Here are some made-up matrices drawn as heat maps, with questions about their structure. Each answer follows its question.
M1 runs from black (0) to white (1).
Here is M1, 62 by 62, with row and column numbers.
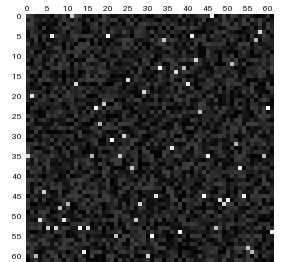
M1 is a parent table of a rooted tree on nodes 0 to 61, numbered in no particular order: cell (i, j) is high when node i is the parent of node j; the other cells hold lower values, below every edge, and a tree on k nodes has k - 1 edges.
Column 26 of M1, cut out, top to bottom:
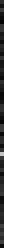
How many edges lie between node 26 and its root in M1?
4
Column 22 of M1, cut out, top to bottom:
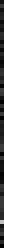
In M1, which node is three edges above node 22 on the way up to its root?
4
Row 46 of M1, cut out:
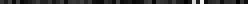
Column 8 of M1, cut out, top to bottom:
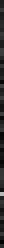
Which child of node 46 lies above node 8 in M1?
48
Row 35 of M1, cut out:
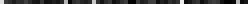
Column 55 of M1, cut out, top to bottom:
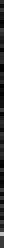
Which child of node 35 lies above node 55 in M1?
45
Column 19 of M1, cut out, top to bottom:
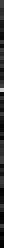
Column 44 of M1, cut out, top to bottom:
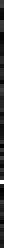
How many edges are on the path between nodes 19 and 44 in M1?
5
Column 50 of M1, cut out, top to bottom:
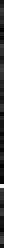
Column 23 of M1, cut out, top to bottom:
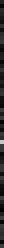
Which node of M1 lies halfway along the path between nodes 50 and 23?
0
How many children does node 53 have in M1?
5
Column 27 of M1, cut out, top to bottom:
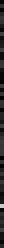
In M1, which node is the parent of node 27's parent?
12
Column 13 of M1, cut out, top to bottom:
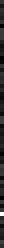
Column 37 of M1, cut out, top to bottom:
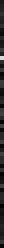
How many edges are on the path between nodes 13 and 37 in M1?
8
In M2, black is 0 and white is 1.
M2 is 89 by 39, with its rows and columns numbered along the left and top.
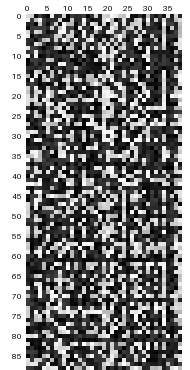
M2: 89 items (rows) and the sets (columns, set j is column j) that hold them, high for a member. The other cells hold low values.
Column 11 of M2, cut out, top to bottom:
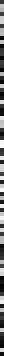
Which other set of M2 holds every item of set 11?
24
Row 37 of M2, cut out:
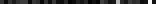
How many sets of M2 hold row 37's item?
2
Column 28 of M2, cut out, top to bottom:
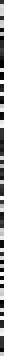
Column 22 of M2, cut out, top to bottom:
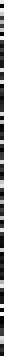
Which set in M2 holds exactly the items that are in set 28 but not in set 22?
32
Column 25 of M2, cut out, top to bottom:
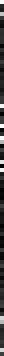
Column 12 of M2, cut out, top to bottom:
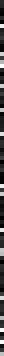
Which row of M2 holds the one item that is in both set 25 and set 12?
79
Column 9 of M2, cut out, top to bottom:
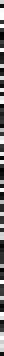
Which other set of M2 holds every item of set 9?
21
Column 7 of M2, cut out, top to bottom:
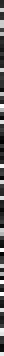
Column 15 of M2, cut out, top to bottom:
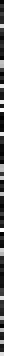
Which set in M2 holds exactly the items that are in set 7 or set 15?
16
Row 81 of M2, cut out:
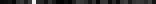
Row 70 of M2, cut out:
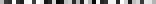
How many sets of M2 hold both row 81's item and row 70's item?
0
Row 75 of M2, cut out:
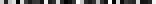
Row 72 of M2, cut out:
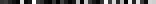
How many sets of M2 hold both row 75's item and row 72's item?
4
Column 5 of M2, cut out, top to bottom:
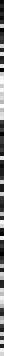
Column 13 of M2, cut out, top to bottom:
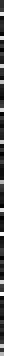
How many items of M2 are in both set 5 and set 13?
6
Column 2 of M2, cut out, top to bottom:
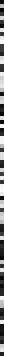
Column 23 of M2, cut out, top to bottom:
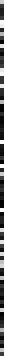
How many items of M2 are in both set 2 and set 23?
6
